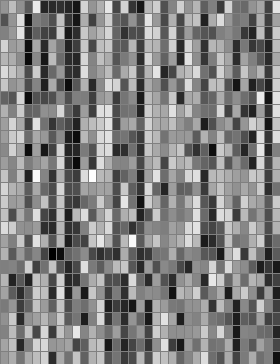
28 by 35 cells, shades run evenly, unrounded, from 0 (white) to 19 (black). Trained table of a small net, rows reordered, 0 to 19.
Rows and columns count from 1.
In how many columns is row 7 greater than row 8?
19
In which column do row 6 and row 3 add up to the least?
20
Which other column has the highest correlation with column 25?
31
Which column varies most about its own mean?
35
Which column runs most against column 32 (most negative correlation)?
7
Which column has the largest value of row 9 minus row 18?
32
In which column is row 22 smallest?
27
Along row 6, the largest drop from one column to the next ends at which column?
11
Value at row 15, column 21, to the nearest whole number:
16
